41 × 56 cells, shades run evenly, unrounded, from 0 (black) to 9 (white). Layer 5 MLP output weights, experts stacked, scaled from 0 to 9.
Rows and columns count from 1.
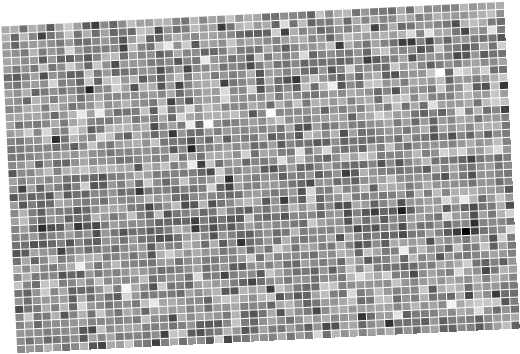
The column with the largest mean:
55
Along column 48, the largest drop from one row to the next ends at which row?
5
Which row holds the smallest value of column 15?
22
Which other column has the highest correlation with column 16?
24
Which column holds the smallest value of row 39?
39
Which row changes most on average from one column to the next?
9
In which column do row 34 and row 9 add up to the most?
13
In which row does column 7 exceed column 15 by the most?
19
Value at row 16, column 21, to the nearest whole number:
3
